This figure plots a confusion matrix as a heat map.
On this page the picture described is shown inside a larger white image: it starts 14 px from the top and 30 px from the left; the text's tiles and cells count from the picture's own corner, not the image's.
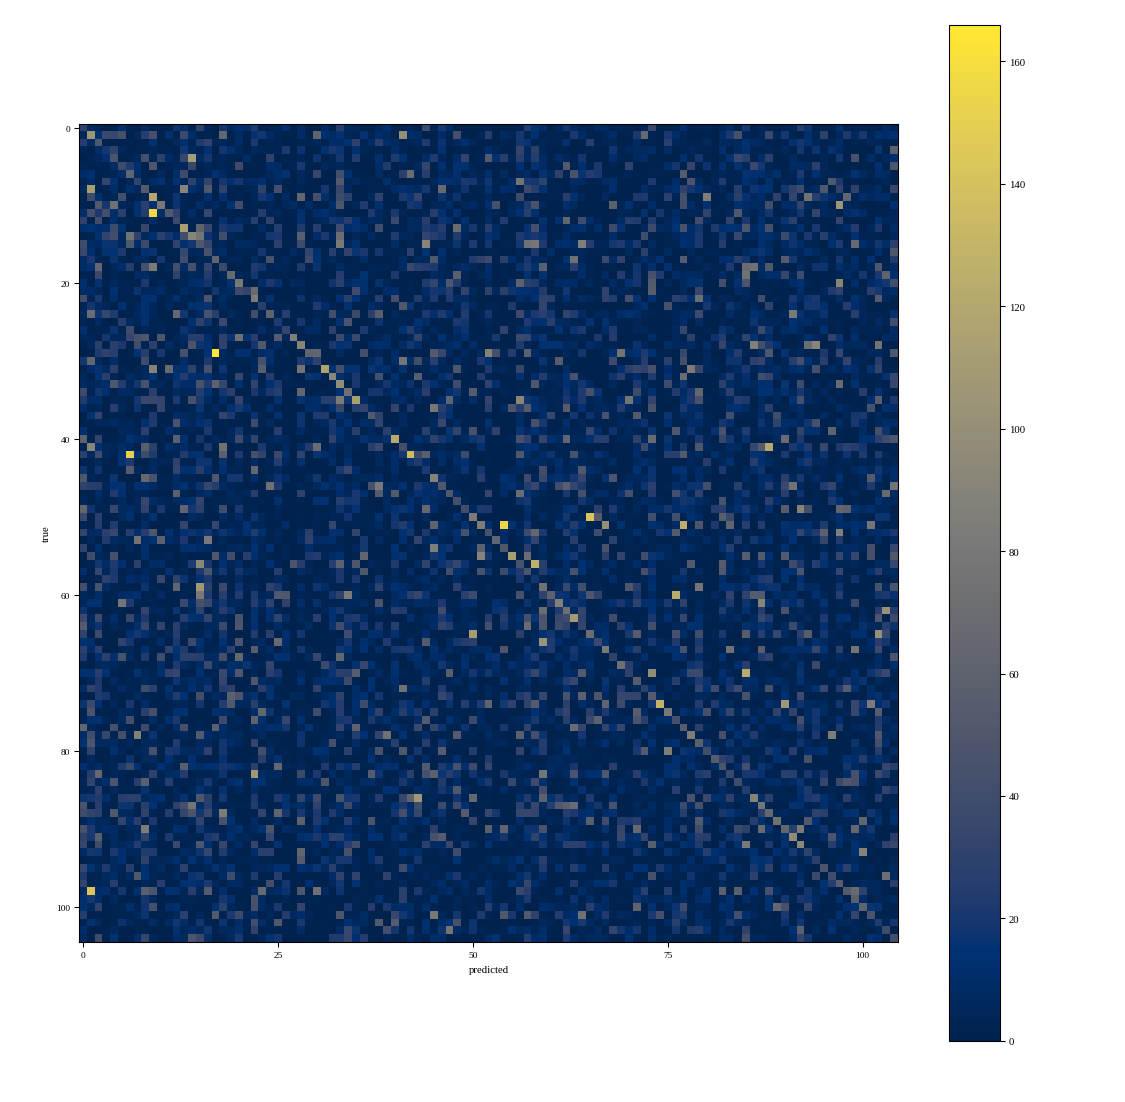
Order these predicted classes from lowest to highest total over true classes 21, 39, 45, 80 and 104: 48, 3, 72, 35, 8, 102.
3, 48, 72, 35, 102, 8
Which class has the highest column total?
33
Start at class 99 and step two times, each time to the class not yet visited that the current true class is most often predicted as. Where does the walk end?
79
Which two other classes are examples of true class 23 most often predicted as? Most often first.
41, 75
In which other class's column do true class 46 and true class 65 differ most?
50
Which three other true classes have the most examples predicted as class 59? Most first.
66, 83, 62
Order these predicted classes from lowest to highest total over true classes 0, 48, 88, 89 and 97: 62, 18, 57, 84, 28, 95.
84, 95, 62, 28, 57, 18
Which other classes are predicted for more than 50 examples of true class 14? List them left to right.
6, 15, 28, 33
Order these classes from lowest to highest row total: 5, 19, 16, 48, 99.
99, 48, 16, 5, 19
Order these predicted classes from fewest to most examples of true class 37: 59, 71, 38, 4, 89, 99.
4, 59, 99, 38, 89, 71
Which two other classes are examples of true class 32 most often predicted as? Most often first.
77, 43
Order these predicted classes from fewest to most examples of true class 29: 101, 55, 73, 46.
101, 73, 55, 46
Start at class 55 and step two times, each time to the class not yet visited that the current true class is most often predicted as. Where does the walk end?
54
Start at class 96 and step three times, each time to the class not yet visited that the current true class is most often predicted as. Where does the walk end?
56
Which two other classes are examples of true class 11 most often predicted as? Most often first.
9, 84
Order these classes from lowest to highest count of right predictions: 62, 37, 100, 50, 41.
41, 37, 100, 62, 50
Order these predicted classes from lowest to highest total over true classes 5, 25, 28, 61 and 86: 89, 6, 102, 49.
89, 49, 6, 102
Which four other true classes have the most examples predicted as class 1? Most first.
98, 8, 41, 24
